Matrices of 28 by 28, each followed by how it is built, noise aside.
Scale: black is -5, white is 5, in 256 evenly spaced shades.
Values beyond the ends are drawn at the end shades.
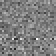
uneven rows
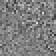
upper triangular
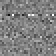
uneven rows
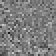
lower triangular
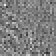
lower triangular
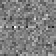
uneven rows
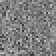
lower triangular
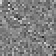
banded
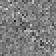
banded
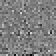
uneven rows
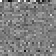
uneven rows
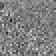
lower triangular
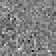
lower triangular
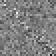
banded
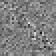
banded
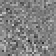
lower triangular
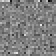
uneven rows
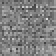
blocks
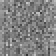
blocks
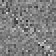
banded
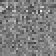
uneven rows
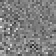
lower triangular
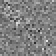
banded
